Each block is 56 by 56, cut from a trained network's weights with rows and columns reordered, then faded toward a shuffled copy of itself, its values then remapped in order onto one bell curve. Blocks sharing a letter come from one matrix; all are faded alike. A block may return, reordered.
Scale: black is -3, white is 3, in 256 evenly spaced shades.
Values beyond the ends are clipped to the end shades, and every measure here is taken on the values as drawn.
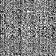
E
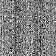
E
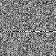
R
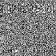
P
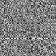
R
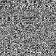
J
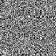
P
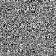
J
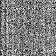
E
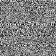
J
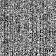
E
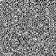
P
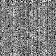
E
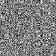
P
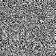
J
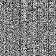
E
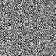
P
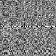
R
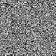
J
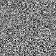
J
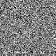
J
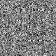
J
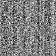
E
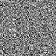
P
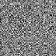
P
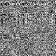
R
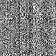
E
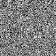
J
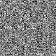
J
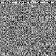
R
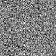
J
